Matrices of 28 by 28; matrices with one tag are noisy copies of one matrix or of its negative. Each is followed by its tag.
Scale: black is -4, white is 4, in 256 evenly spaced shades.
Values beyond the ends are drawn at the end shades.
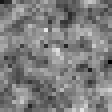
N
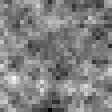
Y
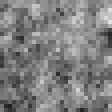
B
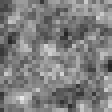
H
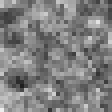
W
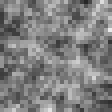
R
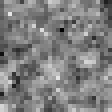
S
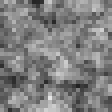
Y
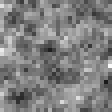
H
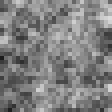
B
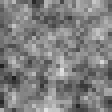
Y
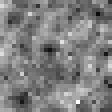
H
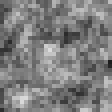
H
